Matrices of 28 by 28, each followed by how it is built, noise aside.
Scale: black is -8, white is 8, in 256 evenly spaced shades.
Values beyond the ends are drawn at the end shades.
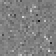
sparse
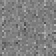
uneven columns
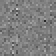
uneven columns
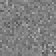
block diagonal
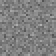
repeating columns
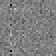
uneven columns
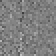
uneven columns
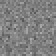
repeating columns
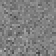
lower triangular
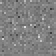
sparse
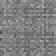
blocks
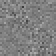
block diagonal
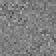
block diagonal
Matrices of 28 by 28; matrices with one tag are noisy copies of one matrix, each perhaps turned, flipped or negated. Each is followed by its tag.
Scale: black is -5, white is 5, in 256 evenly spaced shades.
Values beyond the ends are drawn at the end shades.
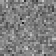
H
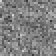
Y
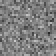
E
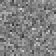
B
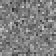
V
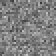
Y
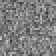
E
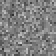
B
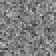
H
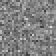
E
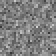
E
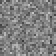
V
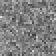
B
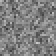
H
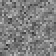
H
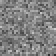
Y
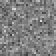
V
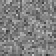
B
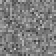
V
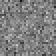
Y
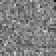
V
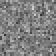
E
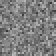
V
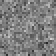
Y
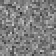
H
